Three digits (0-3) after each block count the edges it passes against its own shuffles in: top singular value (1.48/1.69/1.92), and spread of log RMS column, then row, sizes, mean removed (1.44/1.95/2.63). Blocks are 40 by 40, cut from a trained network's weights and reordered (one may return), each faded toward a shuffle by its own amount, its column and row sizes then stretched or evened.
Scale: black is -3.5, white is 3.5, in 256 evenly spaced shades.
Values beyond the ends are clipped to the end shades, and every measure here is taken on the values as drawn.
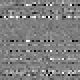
3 1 3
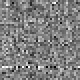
1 0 1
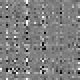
1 3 2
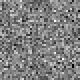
0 0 1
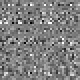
1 1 3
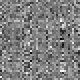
3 3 0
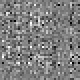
1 2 2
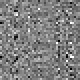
2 2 0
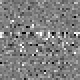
1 0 2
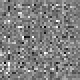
0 2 2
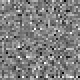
2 0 1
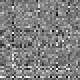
3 2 2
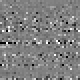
1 0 3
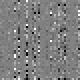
1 3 0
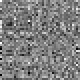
2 2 0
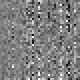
0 3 0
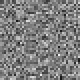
3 1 0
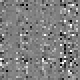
0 3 1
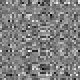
3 1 3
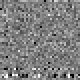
1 0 2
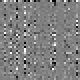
2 3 1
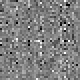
0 2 1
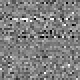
1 0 2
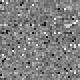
0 0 0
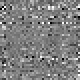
1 2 3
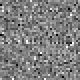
1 0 0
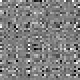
3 2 3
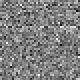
1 0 0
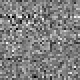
2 1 1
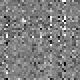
0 2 2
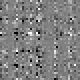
0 3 2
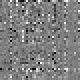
0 3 2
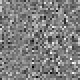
0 2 0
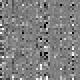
0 3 2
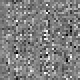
0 3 0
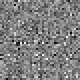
0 0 1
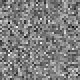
2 1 0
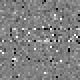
1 1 1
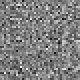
2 0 1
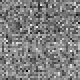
0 1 0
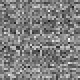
3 0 1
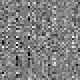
2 2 1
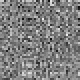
3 2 1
